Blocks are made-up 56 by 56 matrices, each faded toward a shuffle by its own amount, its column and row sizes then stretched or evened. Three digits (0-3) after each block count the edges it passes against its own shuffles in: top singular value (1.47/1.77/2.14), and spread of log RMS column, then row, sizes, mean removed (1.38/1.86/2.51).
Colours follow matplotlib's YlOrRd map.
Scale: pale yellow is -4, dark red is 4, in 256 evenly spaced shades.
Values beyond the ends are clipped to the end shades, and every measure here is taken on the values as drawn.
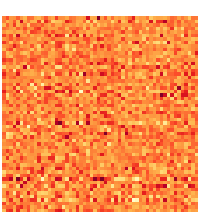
2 0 2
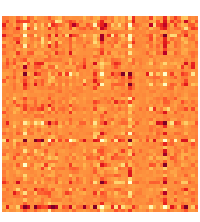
3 3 3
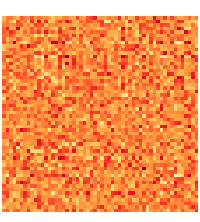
2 0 2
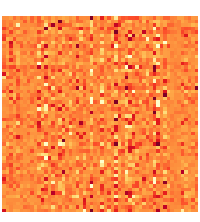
0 3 0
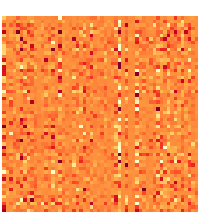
1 3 1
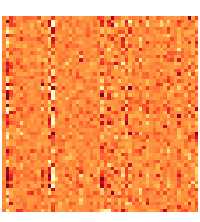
3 3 1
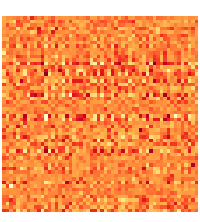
3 0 3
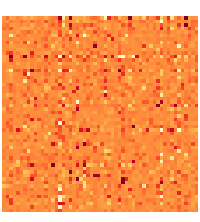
1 2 1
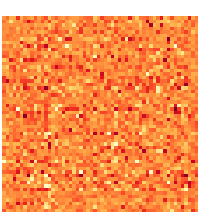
1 1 2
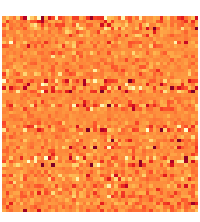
0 0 3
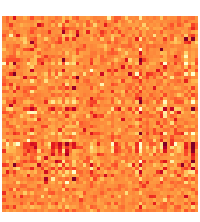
3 2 2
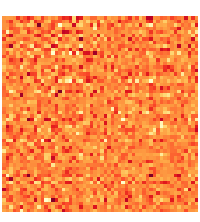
3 1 2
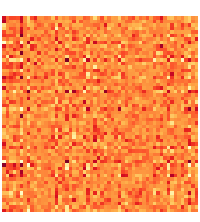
3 3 2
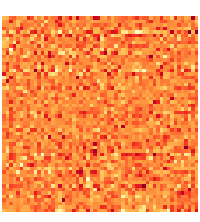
2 0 2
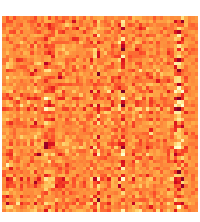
3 3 1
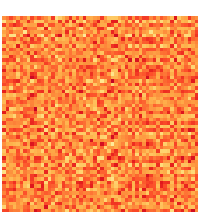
3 1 2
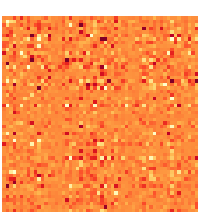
0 2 2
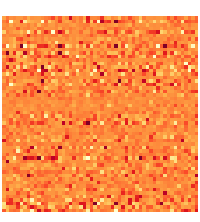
0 0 3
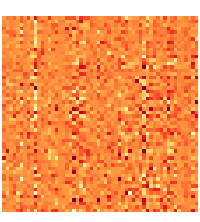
2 3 1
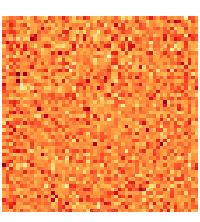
1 0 0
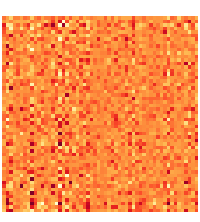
2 3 1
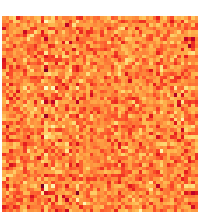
2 2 0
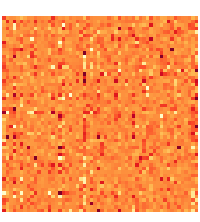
0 3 1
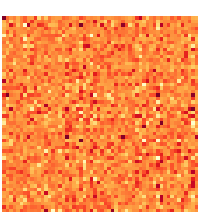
1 2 1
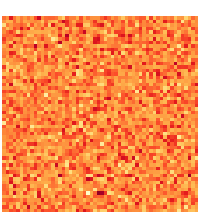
1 0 0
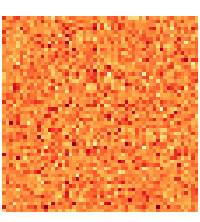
1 1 0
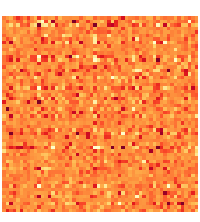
1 1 3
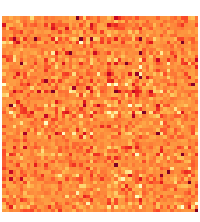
1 1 2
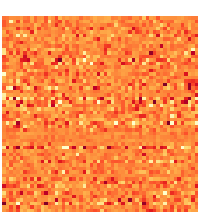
0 0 3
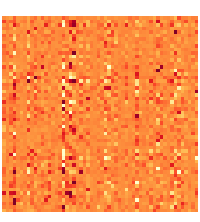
2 3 1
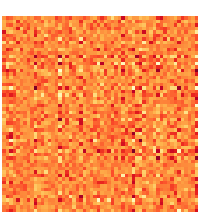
3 3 2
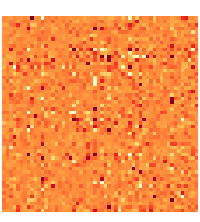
0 2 1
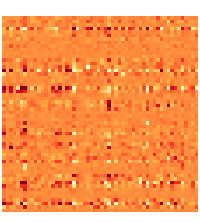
3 2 3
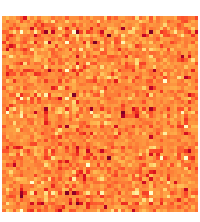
1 1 2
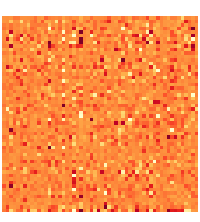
1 2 1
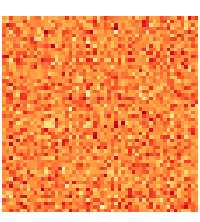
2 1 0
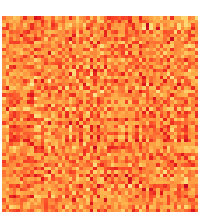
3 1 1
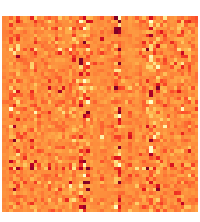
0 3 1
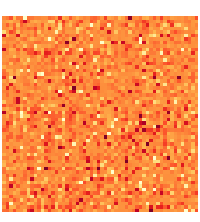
0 0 0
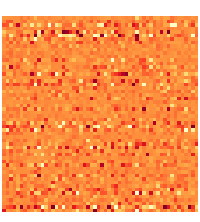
0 0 3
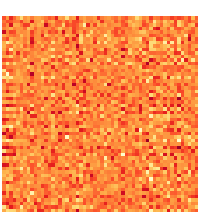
2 2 1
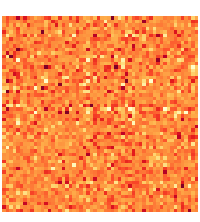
0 1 1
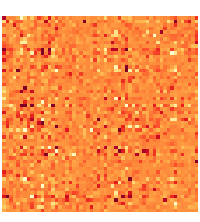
1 2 2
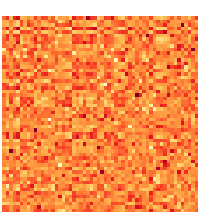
3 0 0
